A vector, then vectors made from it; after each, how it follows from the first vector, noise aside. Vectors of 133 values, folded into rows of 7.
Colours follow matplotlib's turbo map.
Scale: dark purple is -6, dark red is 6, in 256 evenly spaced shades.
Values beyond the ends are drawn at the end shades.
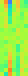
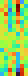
reversed, scaled up.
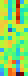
reversed, scaled up.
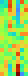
reversed, negated, scaled up.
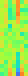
reversed.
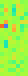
wrapped around, partly zeroed.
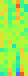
reversed.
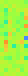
wrapped around, partly zeroed.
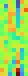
reversed, negated, scaled up.
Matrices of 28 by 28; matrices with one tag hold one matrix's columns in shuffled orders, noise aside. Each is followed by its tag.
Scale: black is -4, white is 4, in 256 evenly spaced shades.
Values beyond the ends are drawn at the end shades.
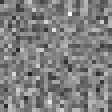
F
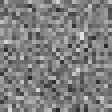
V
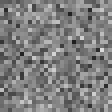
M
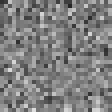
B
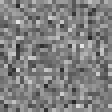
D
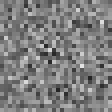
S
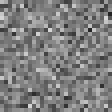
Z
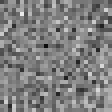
F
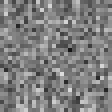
F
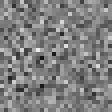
S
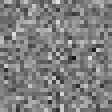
V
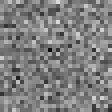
V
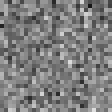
B
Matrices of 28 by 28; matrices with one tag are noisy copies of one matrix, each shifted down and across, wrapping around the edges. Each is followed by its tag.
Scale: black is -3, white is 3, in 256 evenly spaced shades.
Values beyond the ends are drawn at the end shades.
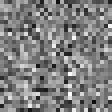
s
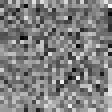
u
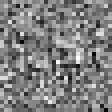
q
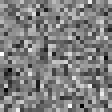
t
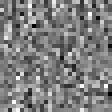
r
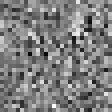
r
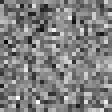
t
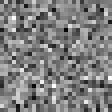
r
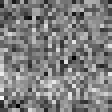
u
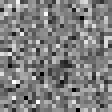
t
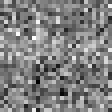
u
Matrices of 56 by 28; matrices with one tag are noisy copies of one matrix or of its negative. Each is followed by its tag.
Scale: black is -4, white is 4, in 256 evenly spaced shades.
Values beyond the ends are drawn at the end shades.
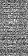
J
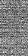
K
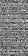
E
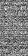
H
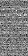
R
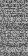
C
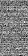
R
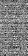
E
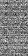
H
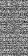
R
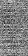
J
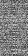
E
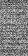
J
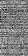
K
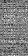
J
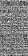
R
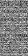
R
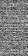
E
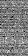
K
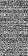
R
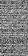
K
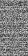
R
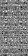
H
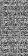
H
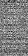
J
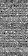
C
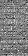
J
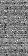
H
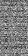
H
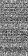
C
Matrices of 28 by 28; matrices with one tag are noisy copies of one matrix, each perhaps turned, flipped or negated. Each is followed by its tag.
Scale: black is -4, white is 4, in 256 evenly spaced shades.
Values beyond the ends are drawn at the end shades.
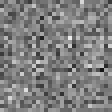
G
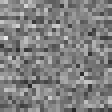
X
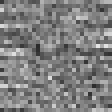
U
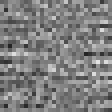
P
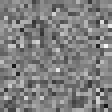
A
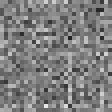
G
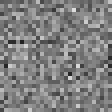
G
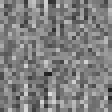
U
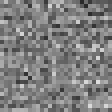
X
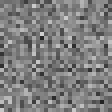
G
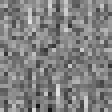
P
